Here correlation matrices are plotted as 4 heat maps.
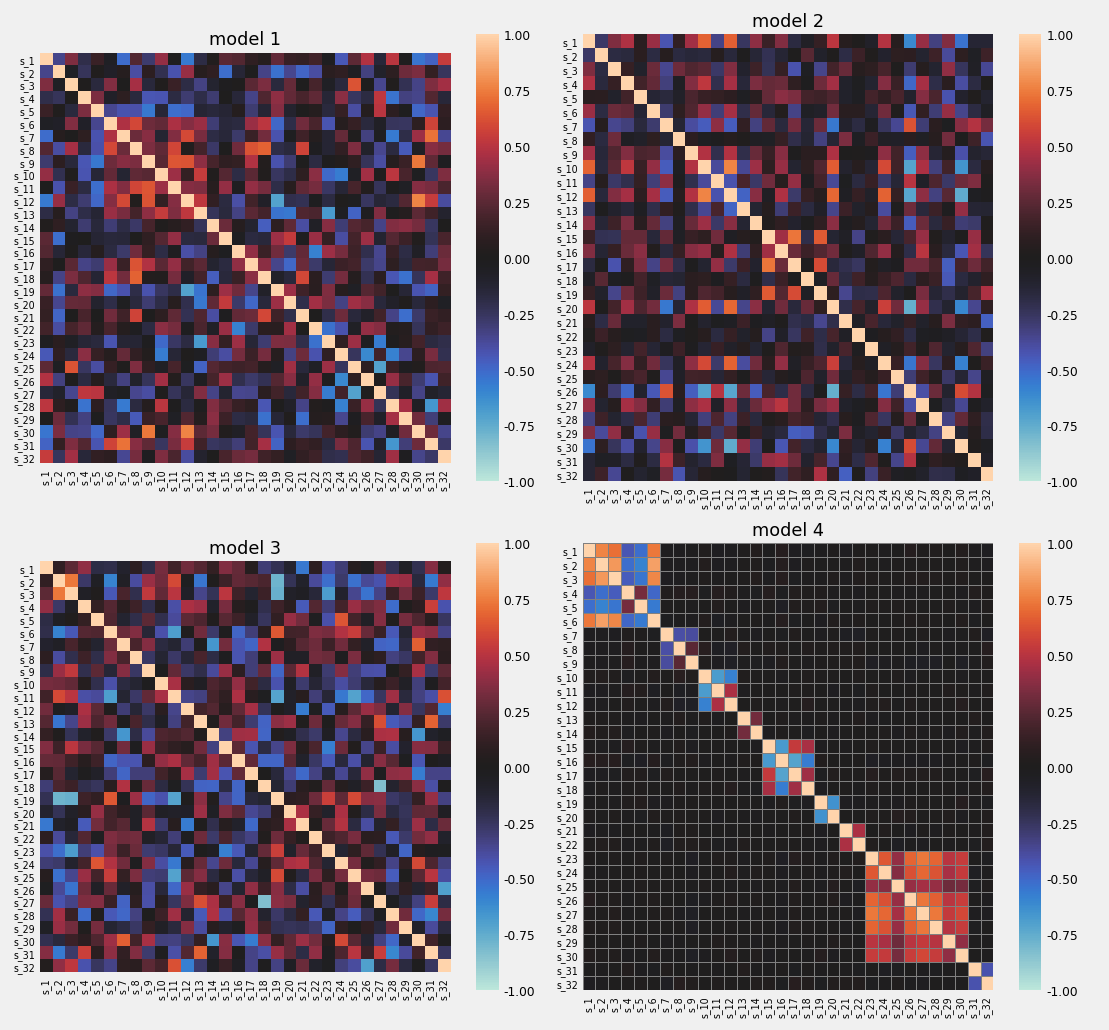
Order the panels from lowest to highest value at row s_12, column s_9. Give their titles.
model 3, model 4, model 2, model 1
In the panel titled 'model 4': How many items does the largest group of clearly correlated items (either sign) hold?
8
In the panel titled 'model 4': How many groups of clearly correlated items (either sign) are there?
9
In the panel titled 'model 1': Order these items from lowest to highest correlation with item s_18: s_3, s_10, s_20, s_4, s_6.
s_20, s_10, s_4, s_3, s_6
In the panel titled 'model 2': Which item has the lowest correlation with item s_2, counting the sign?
s_29
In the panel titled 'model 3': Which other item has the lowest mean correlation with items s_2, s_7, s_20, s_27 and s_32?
s_26
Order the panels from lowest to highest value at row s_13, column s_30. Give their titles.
model 4, model 3, model 1, model 2
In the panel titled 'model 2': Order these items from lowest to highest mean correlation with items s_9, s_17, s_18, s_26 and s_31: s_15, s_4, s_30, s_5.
s_4, s_30, s_5, s_15
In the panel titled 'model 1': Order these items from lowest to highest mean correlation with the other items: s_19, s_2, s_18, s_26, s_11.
s_2, s_19, s_26, s_18, s_11
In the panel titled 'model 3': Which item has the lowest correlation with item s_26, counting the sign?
s_32
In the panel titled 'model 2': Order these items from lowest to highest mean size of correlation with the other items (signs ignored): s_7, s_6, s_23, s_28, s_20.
s_23, s_28, s_6, s_7, s_20
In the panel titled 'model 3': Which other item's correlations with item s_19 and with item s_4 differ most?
s_23
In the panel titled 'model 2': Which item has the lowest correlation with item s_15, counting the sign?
s_22
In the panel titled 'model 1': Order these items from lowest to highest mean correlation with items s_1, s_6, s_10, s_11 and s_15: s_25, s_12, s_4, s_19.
s_4, s_19, s_12, s_25
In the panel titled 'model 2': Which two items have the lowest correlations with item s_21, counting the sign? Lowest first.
s_32, s_19
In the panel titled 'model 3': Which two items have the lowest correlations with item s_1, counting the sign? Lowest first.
s_21, s_23
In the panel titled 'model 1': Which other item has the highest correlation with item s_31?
s_7
